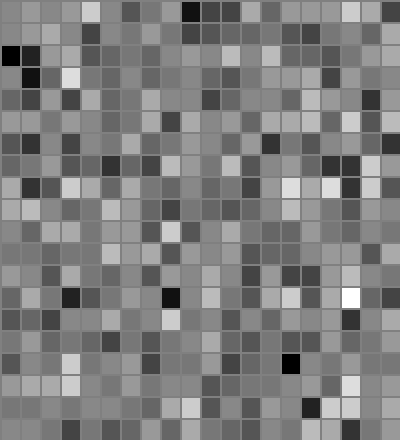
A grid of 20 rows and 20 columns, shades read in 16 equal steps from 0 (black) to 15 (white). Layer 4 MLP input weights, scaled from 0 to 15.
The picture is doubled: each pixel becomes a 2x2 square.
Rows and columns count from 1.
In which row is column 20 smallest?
7
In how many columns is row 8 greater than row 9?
8
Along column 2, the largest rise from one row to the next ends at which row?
10
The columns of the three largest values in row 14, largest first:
18, 15, 11
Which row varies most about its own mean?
14
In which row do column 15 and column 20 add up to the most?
6
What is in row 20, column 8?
9
